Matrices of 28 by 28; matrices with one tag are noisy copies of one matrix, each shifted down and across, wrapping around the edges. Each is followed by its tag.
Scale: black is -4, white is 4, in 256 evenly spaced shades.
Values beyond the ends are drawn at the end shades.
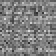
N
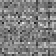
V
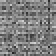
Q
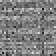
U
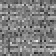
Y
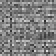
Q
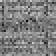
V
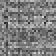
V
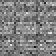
N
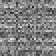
U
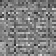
Q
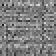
U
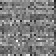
Y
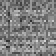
V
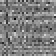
U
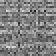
U
